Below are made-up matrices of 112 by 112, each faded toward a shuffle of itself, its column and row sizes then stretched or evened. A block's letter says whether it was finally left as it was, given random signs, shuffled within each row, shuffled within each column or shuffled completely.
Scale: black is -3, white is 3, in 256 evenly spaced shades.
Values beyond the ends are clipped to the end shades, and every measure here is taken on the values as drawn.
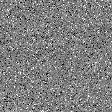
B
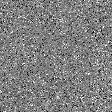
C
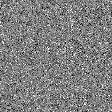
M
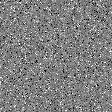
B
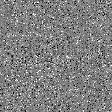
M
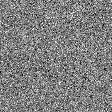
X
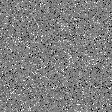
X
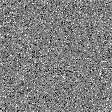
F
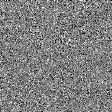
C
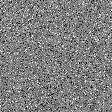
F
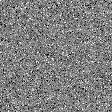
X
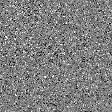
C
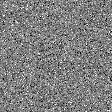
B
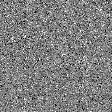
C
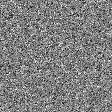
F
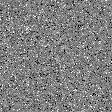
F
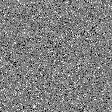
F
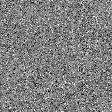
B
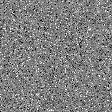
B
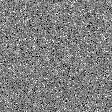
F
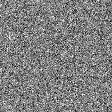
B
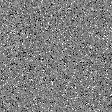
B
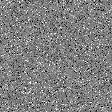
X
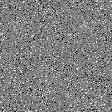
M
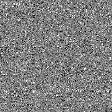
M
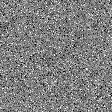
F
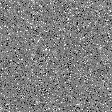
B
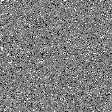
C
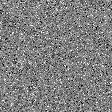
F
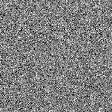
M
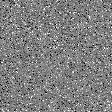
X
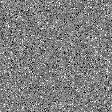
C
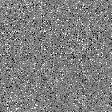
M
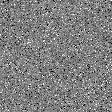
F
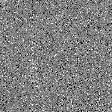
M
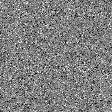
X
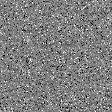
C
